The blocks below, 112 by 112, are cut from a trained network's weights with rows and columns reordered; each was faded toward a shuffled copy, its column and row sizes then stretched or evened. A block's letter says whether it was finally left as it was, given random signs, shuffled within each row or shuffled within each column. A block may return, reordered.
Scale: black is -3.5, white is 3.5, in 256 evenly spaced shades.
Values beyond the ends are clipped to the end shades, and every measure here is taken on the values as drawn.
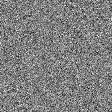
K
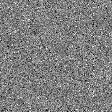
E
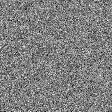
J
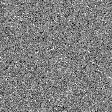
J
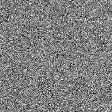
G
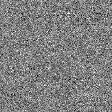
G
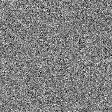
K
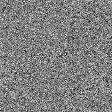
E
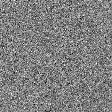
K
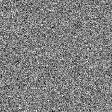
G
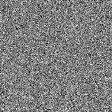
E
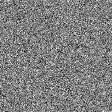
G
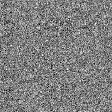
G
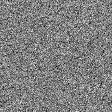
K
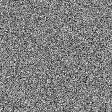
J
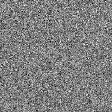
G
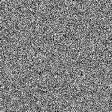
G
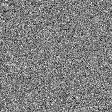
J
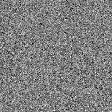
G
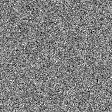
J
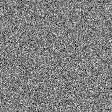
J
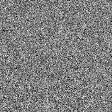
E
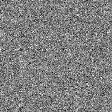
G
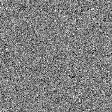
E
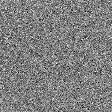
J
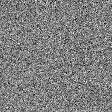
J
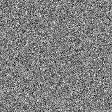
K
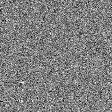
E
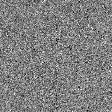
E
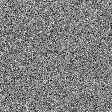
K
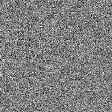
G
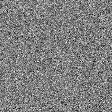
E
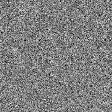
G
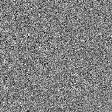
E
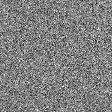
E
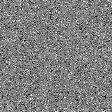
K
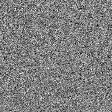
E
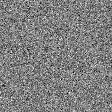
K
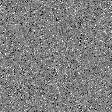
K
